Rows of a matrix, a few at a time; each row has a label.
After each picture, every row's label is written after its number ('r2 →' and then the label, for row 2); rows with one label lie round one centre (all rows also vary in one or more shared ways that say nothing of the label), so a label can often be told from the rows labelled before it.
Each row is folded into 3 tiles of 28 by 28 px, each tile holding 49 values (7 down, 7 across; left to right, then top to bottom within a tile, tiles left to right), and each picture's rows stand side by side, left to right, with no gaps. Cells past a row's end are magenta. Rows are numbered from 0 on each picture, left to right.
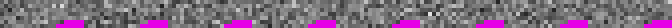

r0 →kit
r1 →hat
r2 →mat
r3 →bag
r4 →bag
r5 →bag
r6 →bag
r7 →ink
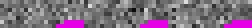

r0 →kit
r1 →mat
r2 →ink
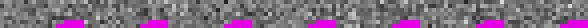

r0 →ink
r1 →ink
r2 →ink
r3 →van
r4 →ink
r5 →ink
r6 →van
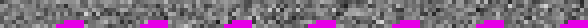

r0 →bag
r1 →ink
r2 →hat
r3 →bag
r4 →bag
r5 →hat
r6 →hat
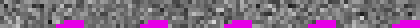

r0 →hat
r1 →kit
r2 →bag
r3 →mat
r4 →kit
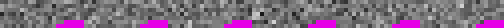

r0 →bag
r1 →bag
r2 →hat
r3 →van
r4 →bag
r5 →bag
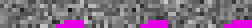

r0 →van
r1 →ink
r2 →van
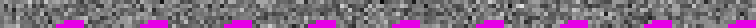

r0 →hat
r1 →kit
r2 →mat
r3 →kit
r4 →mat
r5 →kit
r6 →mat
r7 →ink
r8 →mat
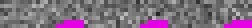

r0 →bag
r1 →kit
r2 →kit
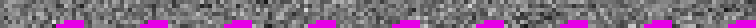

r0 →ink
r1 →bag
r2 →bag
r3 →bag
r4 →kit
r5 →hat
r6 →bag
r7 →van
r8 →hat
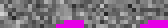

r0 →kit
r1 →ink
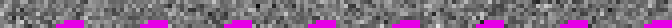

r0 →hat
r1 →ink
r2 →ink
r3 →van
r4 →hat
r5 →mat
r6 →kit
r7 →kit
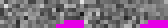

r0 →ink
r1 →van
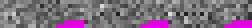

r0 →ink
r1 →mat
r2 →hat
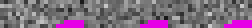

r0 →bag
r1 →bag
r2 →van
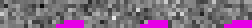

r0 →ink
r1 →ink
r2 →ink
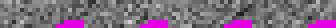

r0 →hat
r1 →van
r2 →ink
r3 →bag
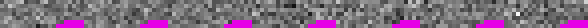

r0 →bag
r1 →mat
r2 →mat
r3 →kit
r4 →ink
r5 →van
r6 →ink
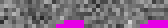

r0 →ink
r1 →hat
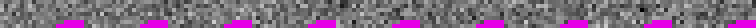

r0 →van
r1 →bag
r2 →mat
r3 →ink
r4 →ink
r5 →hat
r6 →hat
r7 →kit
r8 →mat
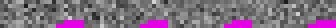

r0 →kit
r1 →van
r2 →ink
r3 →van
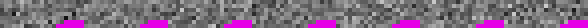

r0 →hat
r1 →bag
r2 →van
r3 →kit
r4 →hat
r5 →kit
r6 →bag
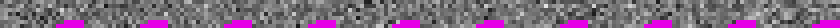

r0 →mat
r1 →kit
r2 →kit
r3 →mat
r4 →van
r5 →van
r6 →van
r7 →hat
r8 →van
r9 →bag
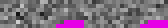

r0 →bag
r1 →mat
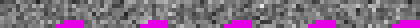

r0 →bag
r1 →kit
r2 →hat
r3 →van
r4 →mat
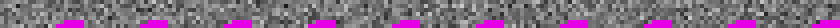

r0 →kit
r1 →mat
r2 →ink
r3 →bag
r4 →kit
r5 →bag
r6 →van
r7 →van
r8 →hat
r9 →kit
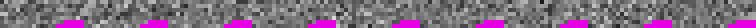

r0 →kit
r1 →bag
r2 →hat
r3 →hat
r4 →bag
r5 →kit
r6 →bag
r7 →hat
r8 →kit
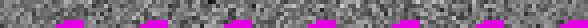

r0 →ink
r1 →hat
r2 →van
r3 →kit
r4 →ink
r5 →van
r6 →van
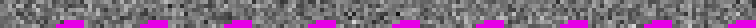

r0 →mat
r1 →ink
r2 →ink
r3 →bag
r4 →hat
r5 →kit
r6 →kit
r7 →van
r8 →van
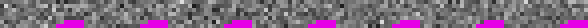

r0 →van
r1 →bag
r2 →bag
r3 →bag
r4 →kit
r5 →bag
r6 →ink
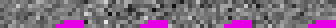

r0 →mat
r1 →bag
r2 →van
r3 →van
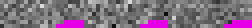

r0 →hat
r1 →hat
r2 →mat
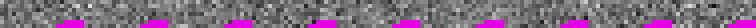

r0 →van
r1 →ink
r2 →van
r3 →mat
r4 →kit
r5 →mat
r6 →ink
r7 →van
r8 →mat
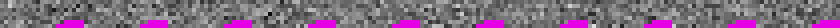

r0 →hat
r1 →kit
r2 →van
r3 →bag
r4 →ink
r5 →ink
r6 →ink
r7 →bag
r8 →van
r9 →bag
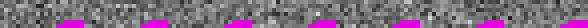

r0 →mat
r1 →mat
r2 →hat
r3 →hat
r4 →van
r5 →bag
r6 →kit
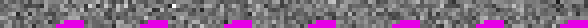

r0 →kit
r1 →mat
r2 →ink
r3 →ink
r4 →ink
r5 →kit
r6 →kit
